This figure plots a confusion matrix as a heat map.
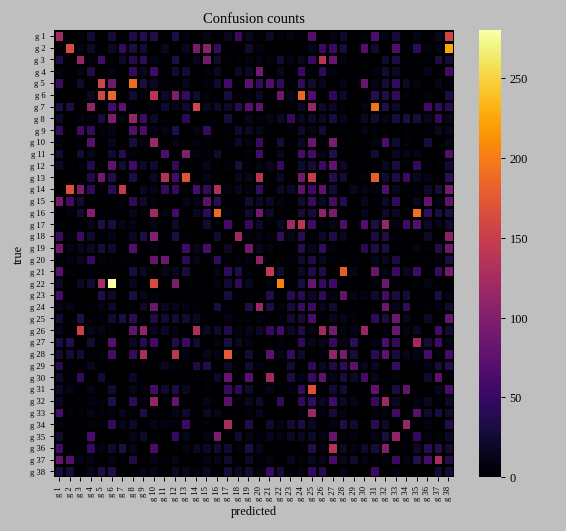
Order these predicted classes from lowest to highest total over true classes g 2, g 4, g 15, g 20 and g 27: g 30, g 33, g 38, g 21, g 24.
g 21, g 30, g 24, g 33, g 38
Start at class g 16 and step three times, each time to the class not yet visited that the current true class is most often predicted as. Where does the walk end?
g 25
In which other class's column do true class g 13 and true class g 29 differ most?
g 31
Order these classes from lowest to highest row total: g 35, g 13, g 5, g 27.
g 35, g 27, g 5, g 13
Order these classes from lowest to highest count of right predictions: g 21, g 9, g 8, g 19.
g 9, g 19, g 8, g 21
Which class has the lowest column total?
g 29
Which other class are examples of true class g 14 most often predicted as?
g 2
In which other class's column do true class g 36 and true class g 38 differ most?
g 27
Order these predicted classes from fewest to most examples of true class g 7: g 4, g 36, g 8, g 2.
g 8, g 2, g 36, g 4
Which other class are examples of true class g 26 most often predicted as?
g 3
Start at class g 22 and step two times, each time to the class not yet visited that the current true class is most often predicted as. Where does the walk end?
g 24
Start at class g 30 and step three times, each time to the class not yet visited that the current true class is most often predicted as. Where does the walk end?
g 17
